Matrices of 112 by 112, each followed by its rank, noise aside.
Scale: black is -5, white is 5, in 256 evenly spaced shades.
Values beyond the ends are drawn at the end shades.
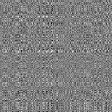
four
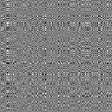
three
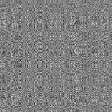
six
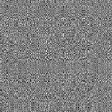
seven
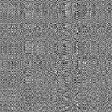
six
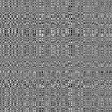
three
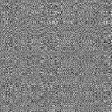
seven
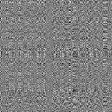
six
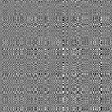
three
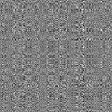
five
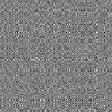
five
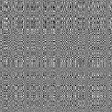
three
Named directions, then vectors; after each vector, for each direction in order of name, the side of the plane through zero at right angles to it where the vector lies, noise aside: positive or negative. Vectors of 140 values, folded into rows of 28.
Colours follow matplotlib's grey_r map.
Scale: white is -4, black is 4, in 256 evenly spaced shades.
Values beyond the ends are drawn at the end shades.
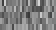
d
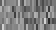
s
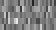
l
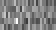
negative, positive, positive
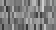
negative, negative, negative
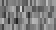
positive, negative, negative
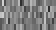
negative, negative, positive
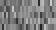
negative, negative, negative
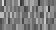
negative, negative, positive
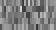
positive, negative, positive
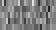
negative, negative, positive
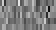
negative, negative, positive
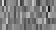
negative, negative, positive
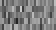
positive, negative, negative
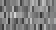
negative, negative, negative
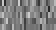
negative, negative, positive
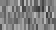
positive, negative, positive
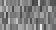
positive, positive, positive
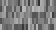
negative, positive, negative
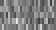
positive, positive, positive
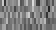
negative, negative, positive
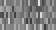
positive, positive, positive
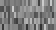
negative, negative, negative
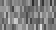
positive, positive, positive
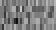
positive, negative, negative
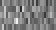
negative, positive, positive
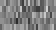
positive, negative, positive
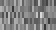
positive, positive, positive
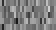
positive, negative, negative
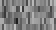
positive, negative, negative
